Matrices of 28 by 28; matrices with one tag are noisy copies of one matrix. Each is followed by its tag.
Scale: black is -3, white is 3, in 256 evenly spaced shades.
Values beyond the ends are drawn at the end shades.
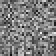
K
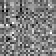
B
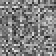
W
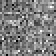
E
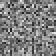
K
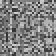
W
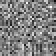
K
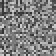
B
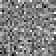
K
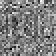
W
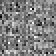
E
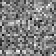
E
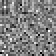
B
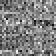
E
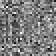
W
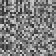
B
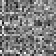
E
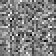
K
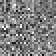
B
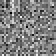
B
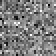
E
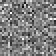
K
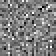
K
